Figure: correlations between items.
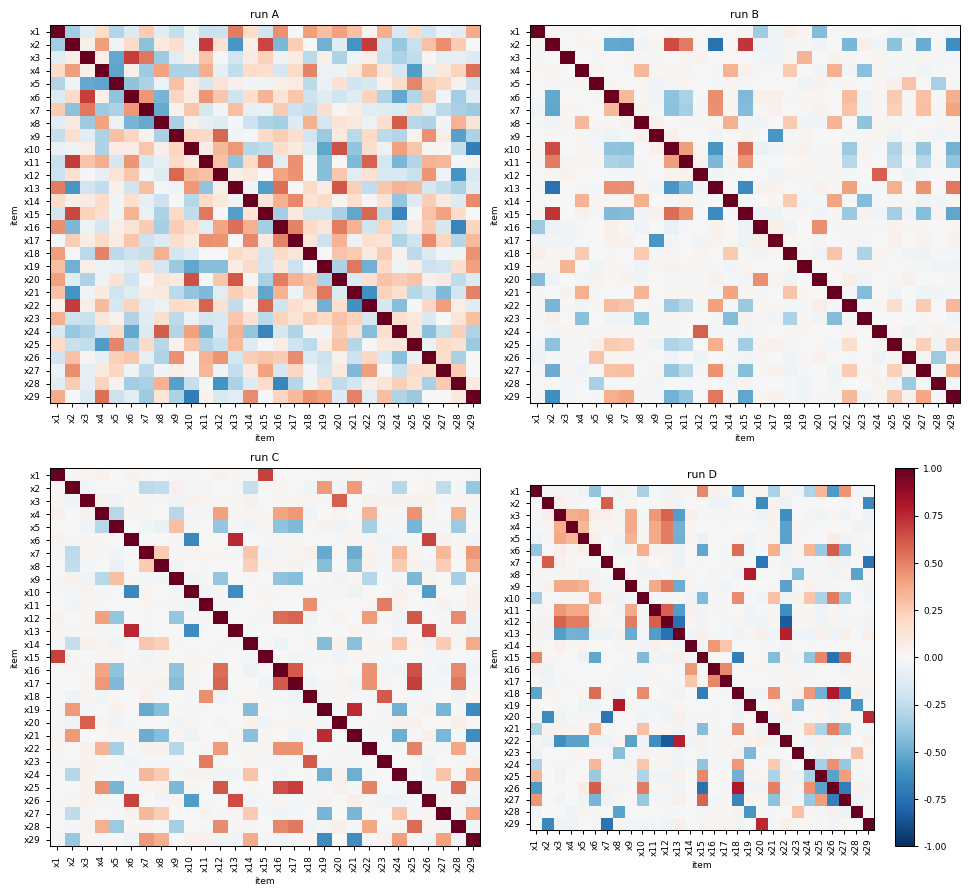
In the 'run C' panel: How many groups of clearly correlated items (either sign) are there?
6
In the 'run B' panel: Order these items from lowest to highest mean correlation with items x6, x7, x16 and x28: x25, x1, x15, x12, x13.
x15, x1, x12, x25, x13
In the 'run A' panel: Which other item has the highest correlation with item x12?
x9
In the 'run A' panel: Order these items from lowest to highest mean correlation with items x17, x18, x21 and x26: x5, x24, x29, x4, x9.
x24, x5, x9, x4, x29
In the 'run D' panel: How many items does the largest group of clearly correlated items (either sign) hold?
10
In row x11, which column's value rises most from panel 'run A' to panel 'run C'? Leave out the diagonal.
x23
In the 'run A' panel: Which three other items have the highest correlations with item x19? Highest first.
x21, x29, x1
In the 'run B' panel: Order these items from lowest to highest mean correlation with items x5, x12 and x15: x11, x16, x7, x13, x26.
x13, x7, x16, x26, x11
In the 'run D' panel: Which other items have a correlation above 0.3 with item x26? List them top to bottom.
x6, x10, x18, x21, x24
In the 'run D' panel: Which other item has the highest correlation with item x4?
x12
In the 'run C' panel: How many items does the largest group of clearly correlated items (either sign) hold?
9
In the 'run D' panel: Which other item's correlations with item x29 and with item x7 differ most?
x20
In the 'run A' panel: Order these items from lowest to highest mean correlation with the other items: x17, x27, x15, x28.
x28, x15, x27, x17
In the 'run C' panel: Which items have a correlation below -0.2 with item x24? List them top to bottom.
x2, x19, x21
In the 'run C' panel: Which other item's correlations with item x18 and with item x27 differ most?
x23
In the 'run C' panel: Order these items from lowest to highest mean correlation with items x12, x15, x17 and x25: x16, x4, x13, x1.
x13, x1, x4, x16
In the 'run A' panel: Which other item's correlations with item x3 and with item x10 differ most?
x20
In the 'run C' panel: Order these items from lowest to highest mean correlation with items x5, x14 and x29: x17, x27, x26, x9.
x17, x26, x9, x27
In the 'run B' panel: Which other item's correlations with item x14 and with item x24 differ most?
x12
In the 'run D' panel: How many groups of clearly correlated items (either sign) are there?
5
